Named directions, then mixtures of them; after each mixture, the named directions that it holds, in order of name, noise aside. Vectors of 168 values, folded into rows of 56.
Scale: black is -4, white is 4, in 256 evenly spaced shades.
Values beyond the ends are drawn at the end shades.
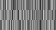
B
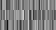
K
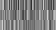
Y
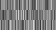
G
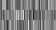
G, K.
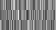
B, G.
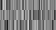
K.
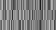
B.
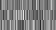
B, G, K.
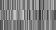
B, K, Y.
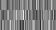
B, G, K.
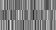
G, Y.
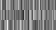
K.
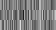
B, K, Y.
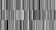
K.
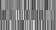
G.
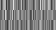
B, K.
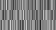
B, G.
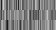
K, Y.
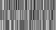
G, K, Y.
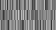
G.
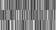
G, Y.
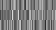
B, G, K.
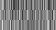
B, Y.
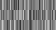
B, K, Y.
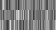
G, K, Y.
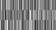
G, K.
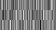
B, G.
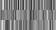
K, Y.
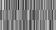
K, Y.
